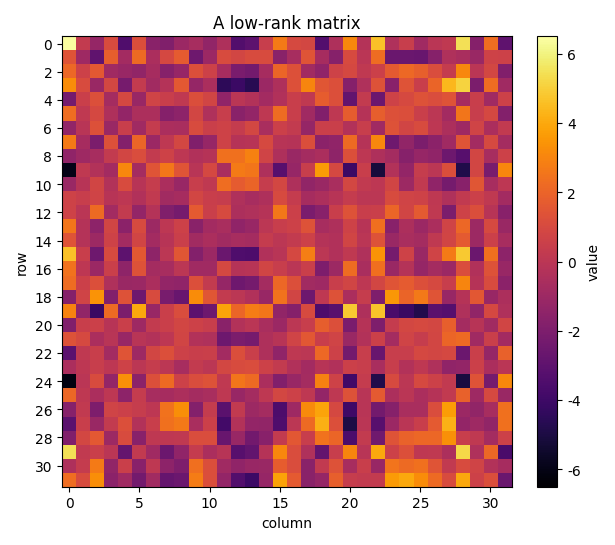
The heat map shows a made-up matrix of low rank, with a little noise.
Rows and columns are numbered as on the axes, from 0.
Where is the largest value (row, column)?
0, 0
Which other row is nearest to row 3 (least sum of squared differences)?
15
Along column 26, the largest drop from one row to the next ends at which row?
19
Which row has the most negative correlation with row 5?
9
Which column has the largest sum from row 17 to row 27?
18
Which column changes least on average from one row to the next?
21
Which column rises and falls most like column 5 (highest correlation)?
3
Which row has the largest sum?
31
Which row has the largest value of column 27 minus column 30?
27
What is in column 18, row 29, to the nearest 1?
-3
